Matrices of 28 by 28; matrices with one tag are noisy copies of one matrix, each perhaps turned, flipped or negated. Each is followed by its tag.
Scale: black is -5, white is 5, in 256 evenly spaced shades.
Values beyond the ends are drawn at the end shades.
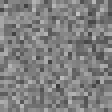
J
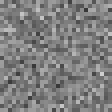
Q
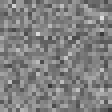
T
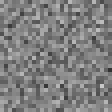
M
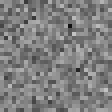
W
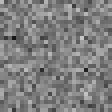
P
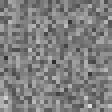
T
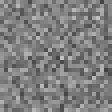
M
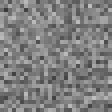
T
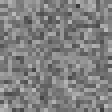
P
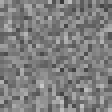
J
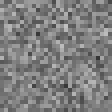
Q
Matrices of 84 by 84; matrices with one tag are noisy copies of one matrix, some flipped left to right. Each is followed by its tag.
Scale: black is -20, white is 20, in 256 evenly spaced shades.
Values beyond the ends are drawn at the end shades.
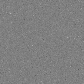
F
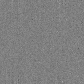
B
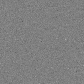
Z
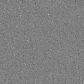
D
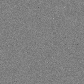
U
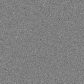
F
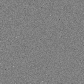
F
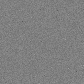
Z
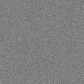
Z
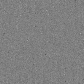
D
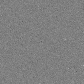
Z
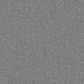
D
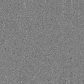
B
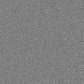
Z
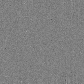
B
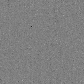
D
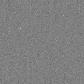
D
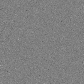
Z
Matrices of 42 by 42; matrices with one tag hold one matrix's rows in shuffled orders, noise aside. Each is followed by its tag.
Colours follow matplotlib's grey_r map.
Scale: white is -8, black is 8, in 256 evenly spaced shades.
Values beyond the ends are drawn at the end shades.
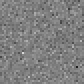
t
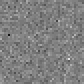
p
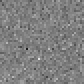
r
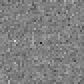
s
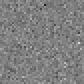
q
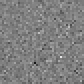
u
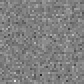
s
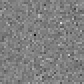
u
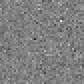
u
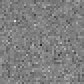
s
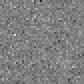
s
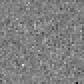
t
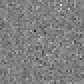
u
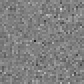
u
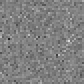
p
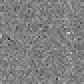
p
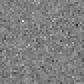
t
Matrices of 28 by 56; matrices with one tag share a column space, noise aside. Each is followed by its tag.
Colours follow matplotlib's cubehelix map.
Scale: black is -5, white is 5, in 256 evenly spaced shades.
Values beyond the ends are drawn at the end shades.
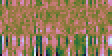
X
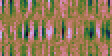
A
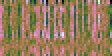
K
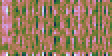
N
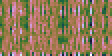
N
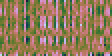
N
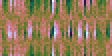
A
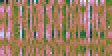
K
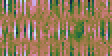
A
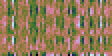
N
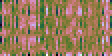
N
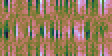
A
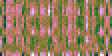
N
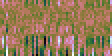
X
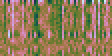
K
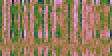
K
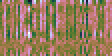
K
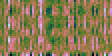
N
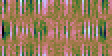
A
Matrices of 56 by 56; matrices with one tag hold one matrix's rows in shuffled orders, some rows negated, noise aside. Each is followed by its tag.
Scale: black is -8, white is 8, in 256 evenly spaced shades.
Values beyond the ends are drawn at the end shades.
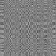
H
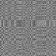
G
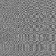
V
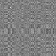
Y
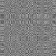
H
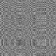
G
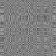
H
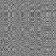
Y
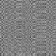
G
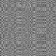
G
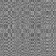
Y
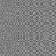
V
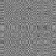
H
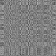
H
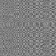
V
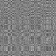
Y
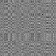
Y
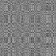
Y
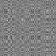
Y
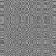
H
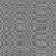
G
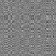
Y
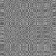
H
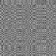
G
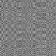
G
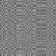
G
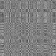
H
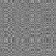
Y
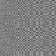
V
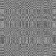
H
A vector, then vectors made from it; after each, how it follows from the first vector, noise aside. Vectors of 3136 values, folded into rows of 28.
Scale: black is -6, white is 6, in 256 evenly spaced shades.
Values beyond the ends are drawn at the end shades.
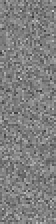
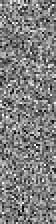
reversed, scaled up.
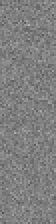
reversed, negated, shrunk.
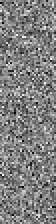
wrapped around, scaled up.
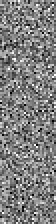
reversed, scaled up.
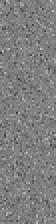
partly zeroed.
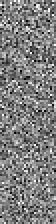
reversed, scaled up.
